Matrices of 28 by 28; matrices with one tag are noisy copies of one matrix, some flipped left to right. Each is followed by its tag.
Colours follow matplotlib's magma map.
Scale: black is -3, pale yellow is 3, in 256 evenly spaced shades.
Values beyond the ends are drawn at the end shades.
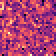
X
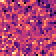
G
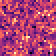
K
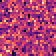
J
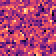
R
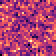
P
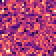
J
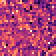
G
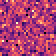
J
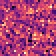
R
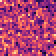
G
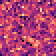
P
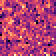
X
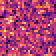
X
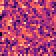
X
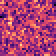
X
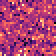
R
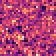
R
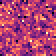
P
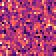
J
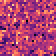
K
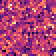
J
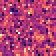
R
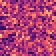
K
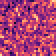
G
